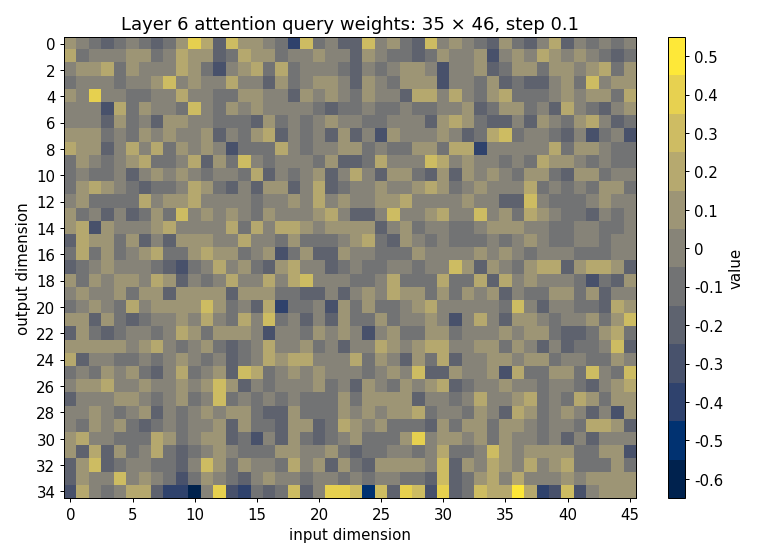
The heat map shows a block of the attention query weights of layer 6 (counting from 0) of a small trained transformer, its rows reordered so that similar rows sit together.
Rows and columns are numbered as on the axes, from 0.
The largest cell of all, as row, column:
34, 36
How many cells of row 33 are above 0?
14
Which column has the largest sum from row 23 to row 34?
30
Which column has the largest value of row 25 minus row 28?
42
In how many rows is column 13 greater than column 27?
9
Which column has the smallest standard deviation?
32
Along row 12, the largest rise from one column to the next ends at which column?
37
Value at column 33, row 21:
0.2
